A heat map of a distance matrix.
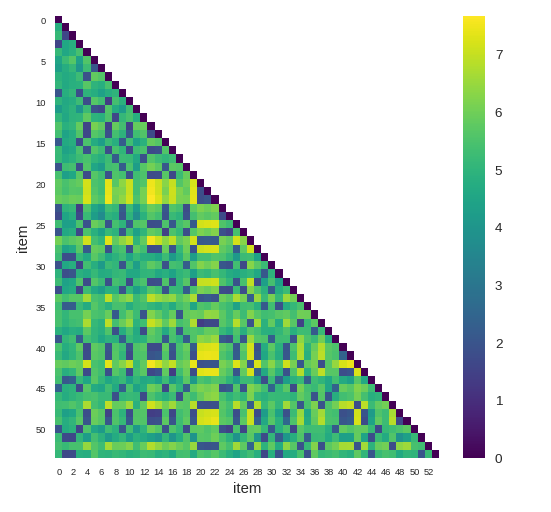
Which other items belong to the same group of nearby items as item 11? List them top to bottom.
5, 6
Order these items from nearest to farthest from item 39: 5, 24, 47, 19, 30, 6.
24, 30, 6, 5, 19, 47
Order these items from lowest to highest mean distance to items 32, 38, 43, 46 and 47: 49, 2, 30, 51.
49, 51, 2, 30
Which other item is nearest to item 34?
37
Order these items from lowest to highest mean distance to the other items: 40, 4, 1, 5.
1, 4, 40, 5
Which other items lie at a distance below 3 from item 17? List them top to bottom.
8, 12, 36, 38, 46
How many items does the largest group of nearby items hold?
15
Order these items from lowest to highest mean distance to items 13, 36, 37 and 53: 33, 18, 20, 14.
14, 20, 33, 18
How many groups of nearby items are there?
6
